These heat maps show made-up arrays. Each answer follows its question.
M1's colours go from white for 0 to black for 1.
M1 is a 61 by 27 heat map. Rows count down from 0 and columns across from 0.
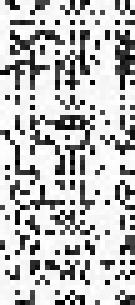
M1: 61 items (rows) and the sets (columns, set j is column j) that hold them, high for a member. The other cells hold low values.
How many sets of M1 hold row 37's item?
8
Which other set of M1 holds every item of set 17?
7
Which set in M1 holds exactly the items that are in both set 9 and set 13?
22
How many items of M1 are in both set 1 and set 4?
2
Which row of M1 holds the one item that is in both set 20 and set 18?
2
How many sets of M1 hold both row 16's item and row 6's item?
1
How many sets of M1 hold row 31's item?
4
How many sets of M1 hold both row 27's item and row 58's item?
1
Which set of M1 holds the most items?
14
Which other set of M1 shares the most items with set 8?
16
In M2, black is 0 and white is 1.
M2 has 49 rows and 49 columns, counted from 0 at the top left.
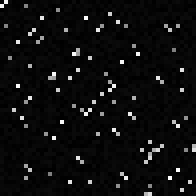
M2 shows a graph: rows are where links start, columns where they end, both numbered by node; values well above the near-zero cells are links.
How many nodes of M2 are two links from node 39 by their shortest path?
7
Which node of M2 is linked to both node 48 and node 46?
node 37
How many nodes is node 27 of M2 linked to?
3
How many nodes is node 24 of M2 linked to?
2
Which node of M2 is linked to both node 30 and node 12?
node 43
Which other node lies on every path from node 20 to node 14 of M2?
node 22
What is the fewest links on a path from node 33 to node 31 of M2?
5
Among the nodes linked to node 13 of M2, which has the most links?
node 19
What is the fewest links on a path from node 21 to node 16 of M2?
7
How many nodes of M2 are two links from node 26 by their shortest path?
1
